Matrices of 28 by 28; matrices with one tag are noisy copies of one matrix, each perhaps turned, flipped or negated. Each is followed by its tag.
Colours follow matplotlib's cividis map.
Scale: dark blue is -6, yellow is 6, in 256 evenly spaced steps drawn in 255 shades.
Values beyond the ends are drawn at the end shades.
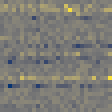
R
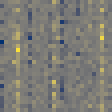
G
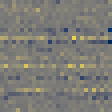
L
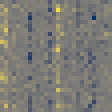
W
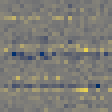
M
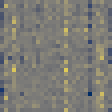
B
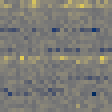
W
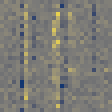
M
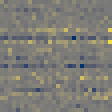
L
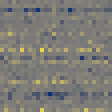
G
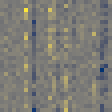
R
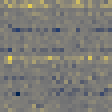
W
